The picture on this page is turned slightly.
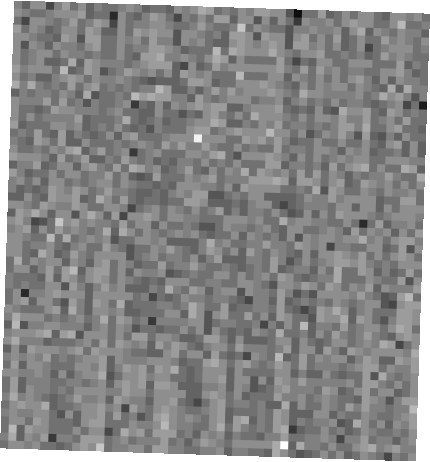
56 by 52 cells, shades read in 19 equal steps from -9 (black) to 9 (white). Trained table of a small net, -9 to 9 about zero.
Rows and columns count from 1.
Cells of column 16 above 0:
18
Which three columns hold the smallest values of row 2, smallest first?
13, 36, 21
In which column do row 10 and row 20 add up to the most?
50
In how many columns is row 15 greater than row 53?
21
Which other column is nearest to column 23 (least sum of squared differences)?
32
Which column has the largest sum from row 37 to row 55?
2
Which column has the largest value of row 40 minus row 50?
25
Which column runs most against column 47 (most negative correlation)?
24
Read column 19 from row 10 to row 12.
-2 4 2
